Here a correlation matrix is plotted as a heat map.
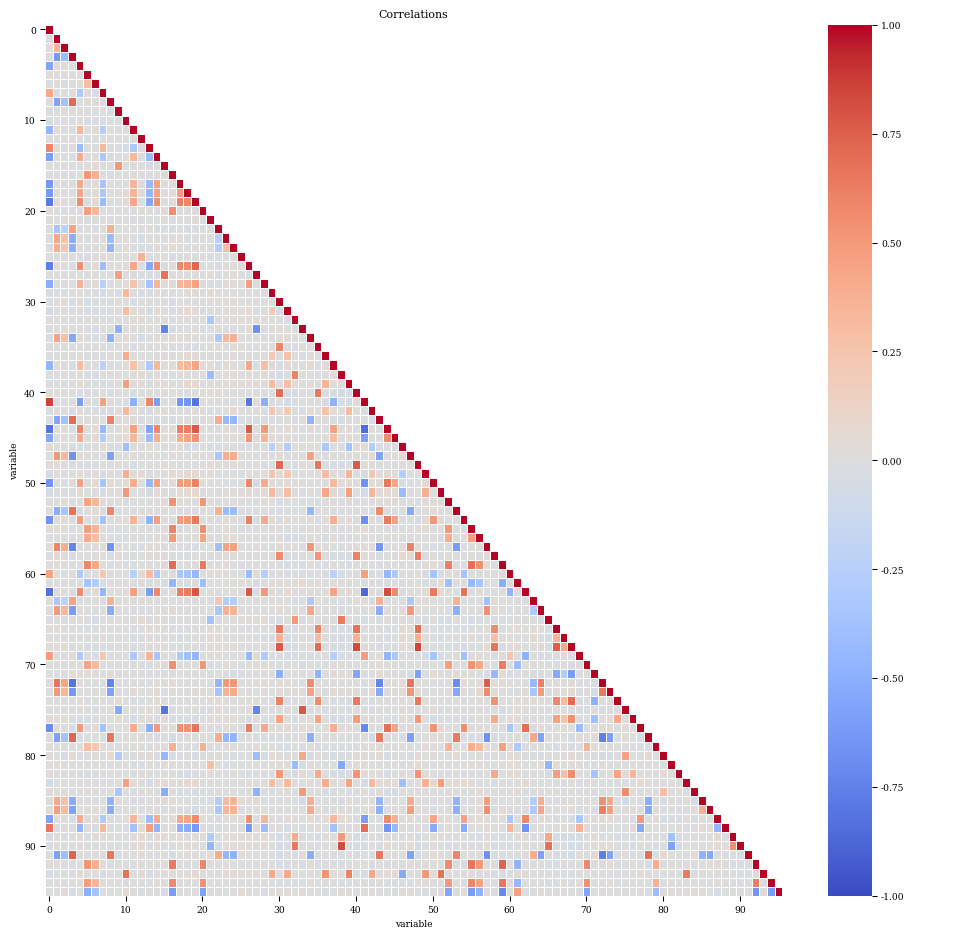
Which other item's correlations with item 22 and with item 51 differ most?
93
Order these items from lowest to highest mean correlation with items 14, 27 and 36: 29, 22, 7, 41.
41, 7, 22, 29
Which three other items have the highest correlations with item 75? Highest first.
33, 84, 80
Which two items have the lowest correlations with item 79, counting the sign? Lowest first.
95, 61
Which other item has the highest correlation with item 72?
57
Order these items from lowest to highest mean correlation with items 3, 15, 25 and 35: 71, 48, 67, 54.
71, 54, 67, 48
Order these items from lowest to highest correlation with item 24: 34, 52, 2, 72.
52, 2, 34, 72
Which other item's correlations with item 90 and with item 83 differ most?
38
